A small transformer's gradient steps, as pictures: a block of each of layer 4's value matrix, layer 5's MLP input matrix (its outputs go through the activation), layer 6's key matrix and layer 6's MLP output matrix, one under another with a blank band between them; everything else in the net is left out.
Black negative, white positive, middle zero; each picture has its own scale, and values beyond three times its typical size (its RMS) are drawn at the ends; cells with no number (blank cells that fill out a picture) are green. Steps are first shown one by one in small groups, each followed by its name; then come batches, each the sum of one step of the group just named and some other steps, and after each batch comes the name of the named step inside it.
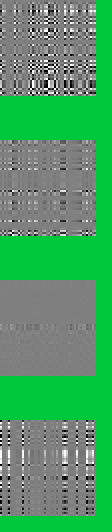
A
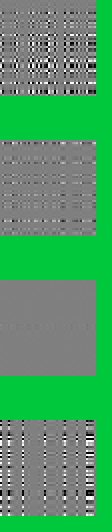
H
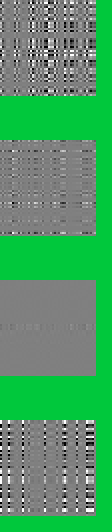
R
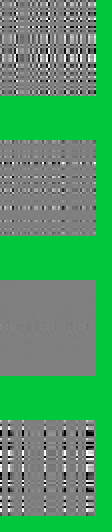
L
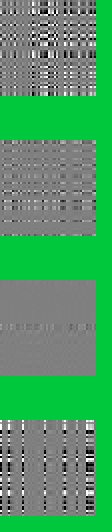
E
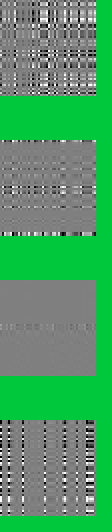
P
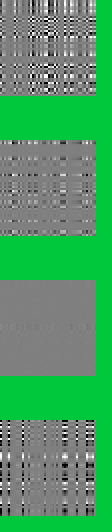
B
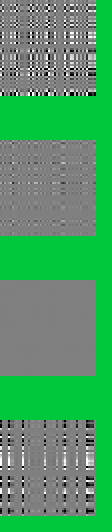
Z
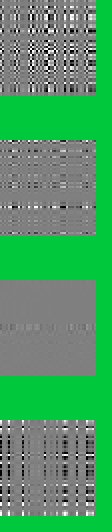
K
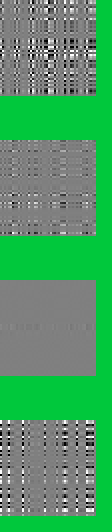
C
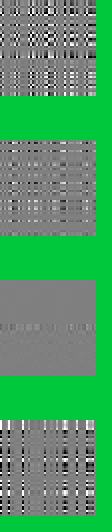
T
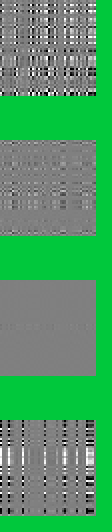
Z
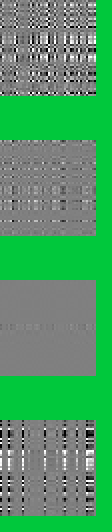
L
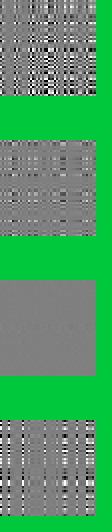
A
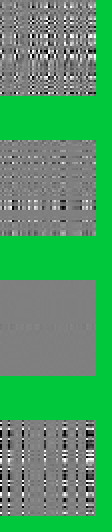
L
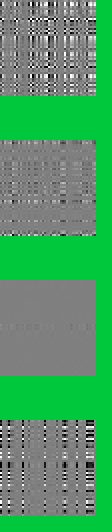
B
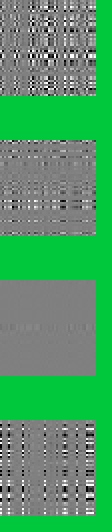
K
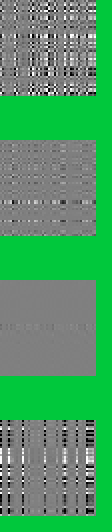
Z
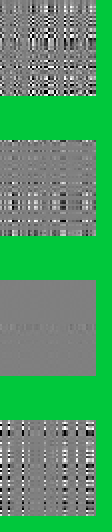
A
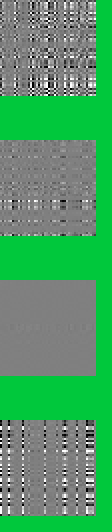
P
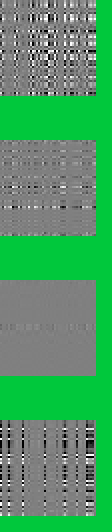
K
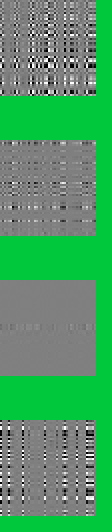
H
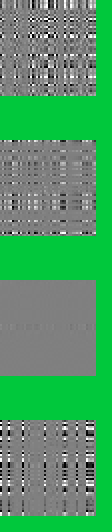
B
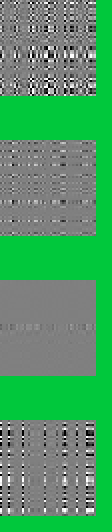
R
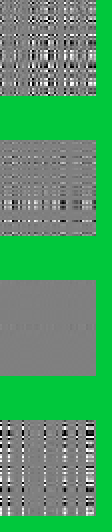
H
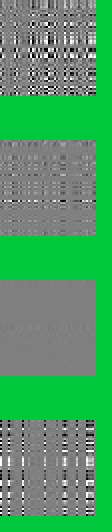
Z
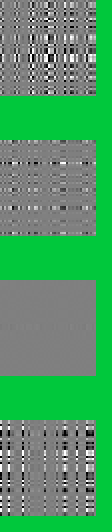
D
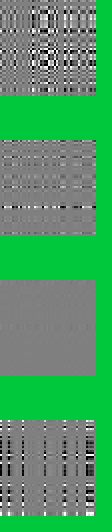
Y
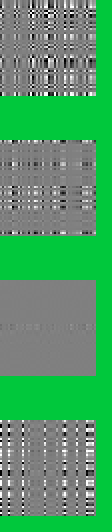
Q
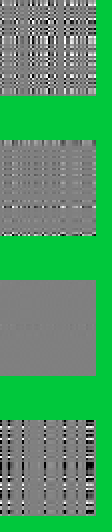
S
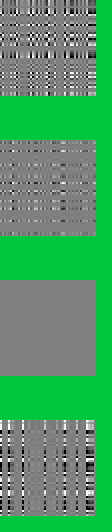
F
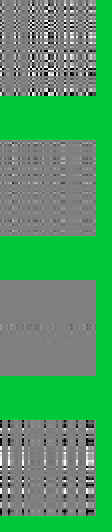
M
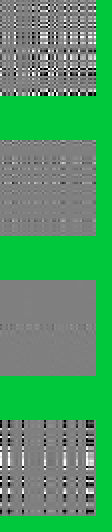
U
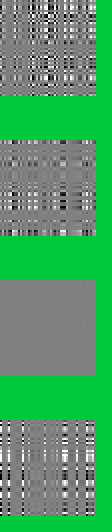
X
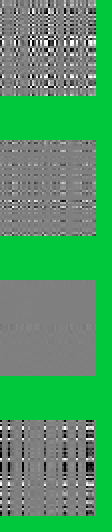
S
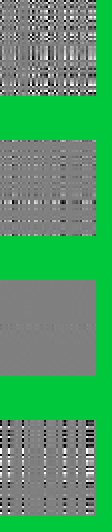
U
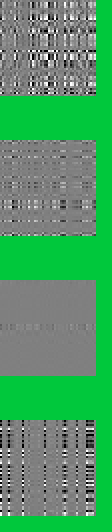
Y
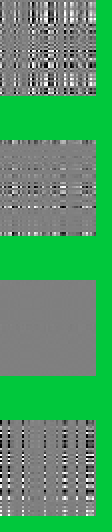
Y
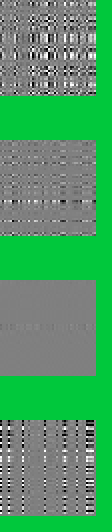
U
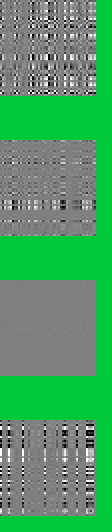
D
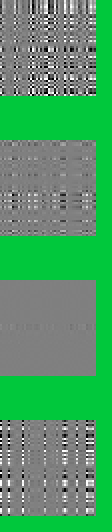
X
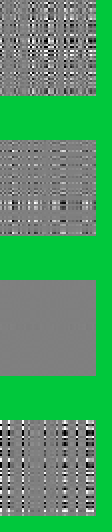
F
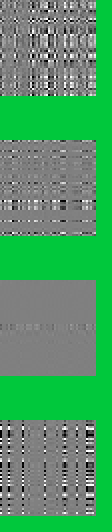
Q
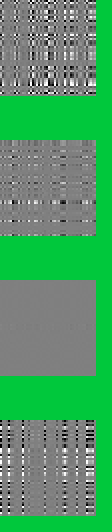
M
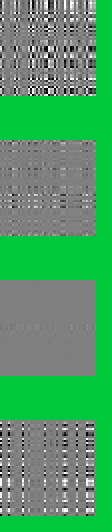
Q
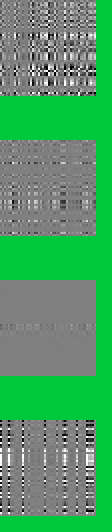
U
